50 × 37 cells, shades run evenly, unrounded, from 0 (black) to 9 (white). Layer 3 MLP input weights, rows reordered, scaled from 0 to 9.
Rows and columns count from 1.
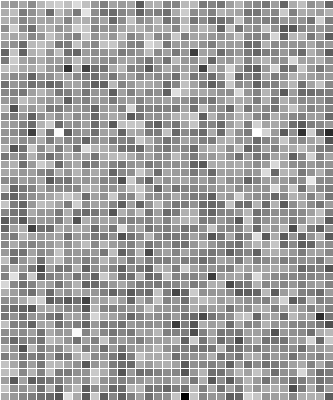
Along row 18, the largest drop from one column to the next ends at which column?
37
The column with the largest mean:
9
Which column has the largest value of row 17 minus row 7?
29
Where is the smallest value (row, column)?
50, 21
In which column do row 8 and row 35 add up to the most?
2
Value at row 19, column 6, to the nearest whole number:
6
